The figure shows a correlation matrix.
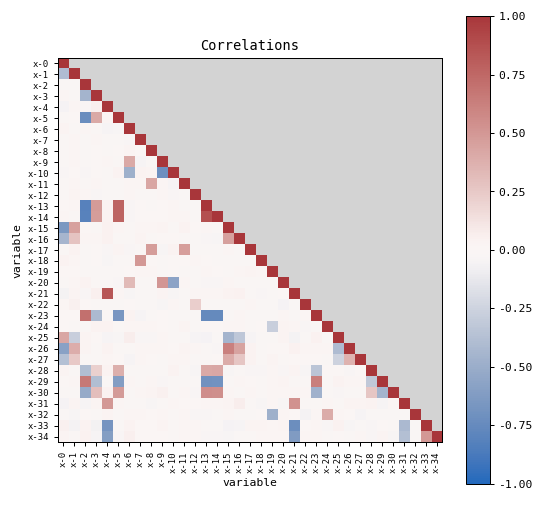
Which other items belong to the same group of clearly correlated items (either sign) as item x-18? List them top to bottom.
x-7
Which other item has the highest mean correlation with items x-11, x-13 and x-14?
x-5
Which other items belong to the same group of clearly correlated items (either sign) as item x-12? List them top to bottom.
x-22
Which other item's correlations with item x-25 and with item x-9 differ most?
x-10
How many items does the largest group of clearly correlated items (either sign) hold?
9
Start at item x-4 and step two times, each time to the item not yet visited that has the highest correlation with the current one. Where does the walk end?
x-31
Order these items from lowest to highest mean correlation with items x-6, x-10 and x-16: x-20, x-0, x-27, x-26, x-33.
x-0, x-20, x-33, x-27, x-26
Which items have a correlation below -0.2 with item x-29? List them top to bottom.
x-3, x-5, x-13, x-14, x-28, x-30
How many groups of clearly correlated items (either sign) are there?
8
